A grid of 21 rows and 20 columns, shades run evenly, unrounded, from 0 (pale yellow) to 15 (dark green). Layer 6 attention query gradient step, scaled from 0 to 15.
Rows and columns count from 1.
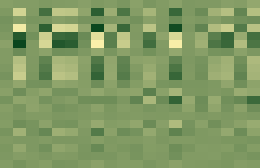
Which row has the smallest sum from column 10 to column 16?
6
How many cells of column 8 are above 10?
6
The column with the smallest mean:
2
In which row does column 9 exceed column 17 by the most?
13
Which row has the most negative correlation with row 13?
16
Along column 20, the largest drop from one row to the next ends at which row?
4
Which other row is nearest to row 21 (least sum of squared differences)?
15
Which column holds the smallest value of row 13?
12
